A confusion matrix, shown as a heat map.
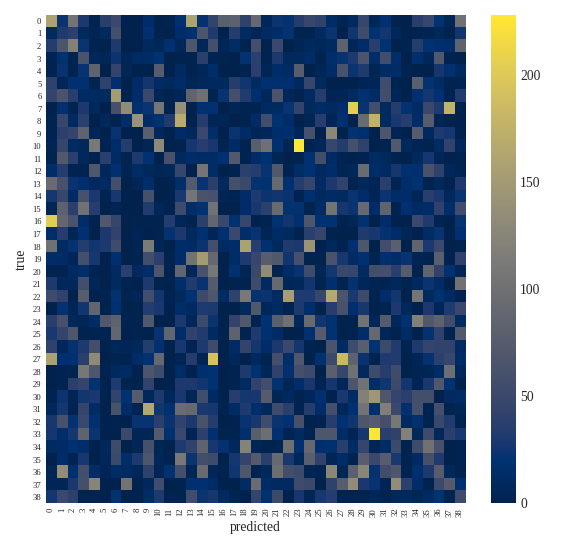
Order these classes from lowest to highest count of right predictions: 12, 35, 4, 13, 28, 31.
12, 35, 13, 4, 28, 31
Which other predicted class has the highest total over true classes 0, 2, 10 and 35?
19
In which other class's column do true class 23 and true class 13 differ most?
0
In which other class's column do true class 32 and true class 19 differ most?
14
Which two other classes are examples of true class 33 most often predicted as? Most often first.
30, 20
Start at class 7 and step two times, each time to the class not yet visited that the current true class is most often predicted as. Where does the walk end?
3
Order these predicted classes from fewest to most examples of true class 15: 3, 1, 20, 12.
20, 12, 1, 3
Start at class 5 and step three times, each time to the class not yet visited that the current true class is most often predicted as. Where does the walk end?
24
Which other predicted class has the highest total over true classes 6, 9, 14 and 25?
13
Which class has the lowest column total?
16
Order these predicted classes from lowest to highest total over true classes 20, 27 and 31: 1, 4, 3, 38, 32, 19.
38, 1, 19, 3, 32, 4
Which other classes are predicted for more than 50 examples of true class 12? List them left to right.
4, 14, 21, 29, 35
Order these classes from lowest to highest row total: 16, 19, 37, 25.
25, 16, 19, 37
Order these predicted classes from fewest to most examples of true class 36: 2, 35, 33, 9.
33, 2, 35, 9
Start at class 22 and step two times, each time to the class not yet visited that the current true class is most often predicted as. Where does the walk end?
29
